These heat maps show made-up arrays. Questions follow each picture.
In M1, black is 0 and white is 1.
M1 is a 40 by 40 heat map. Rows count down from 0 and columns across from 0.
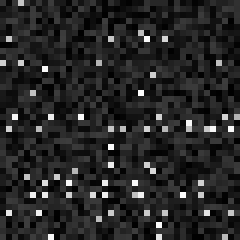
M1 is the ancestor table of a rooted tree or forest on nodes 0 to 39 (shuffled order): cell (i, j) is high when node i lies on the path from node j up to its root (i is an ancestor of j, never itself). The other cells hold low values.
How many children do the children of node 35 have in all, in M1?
2
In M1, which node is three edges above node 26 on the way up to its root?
19
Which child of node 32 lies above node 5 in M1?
15
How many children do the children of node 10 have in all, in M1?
2
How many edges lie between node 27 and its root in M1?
3
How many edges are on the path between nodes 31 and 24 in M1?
6
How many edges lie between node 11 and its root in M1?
2
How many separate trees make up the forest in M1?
7
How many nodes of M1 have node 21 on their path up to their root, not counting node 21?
10
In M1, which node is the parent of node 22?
30
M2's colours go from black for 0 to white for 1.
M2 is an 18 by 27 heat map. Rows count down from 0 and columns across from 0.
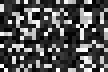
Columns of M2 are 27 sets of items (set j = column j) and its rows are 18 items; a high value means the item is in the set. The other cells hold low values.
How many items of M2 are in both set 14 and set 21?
6
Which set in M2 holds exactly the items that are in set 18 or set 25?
22
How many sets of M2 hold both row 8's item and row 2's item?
8
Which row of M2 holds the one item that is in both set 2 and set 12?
12
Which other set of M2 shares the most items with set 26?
20
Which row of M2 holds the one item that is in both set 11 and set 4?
4
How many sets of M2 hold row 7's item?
8
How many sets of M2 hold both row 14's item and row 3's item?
6
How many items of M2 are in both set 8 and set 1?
1
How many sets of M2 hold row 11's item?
12
